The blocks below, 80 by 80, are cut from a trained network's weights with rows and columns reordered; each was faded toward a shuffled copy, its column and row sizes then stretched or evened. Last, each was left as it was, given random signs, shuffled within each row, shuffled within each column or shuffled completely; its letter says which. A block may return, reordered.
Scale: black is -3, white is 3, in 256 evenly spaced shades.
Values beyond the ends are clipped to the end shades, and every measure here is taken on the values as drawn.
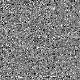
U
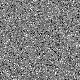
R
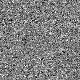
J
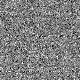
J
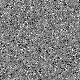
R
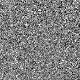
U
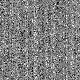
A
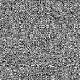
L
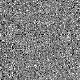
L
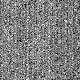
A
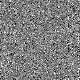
A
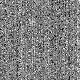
A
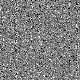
A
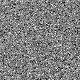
R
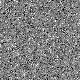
R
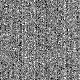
A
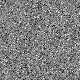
R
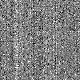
A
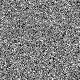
R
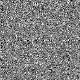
U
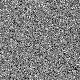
R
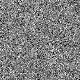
A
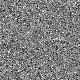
R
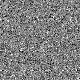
J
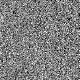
A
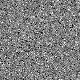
R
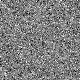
R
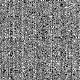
L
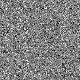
U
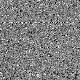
J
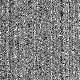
A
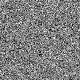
J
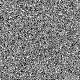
R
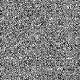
L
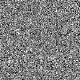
U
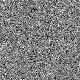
R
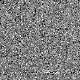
U
